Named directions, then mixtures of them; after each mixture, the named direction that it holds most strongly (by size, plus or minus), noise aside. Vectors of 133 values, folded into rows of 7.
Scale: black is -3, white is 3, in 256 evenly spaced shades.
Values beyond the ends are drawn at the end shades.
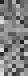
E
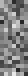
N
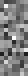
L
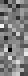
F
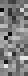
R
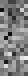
R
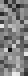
F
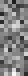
N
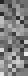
E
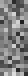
N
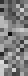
E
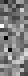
F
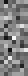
L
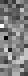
F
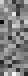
N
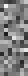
L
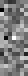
R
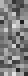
N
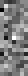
L
